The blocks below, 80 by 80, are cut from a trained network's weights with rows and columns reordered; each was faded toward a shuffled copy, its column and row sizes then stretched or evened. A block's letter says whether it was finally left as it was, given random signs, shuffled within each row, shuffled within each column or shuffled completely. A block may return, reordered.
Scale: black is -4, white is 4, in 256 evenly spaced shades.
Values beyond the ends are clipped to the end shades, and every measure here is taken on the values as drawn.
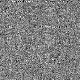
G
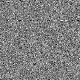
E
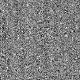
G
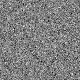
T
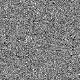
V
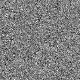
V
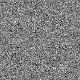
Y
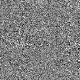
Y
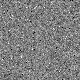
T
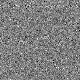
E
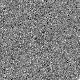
V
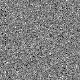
V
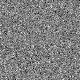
E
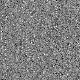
V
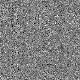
G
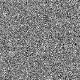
Y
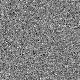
T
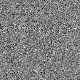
E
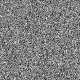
T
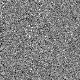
V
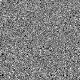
Y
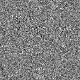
Y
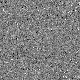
T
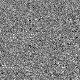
Y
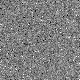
T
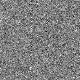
V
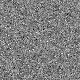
T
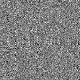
G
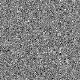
Y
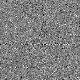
G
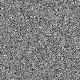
E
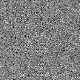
G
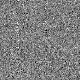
Y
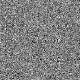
Y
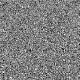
G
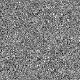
G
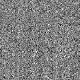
G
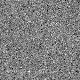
T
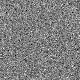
T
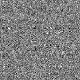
G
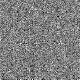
G
